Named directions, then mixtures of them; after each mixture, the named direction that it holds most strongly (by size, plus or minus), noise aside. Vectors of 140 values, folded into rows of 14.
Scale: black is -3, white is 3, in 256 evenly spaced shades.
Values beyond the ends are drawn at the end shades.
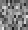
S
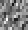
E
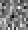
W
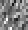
E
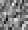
E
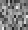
S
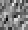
E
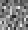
W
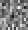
W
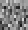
S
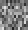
S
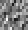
E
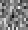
W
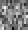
S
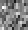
S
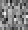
S
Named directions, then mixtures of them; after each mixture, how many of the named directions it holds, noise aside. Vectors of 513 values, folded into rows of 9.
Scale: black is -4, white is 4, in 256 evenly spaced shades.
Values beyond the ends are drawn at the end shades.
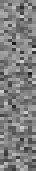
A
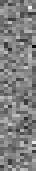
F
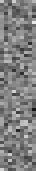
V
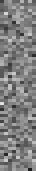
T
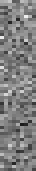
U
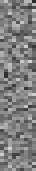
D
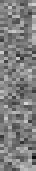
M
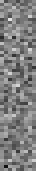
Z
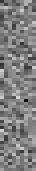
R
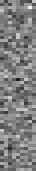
three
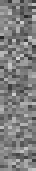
four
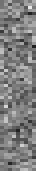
three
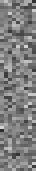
one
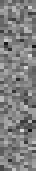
two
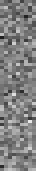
three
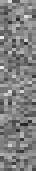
one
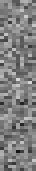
four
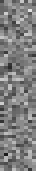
one
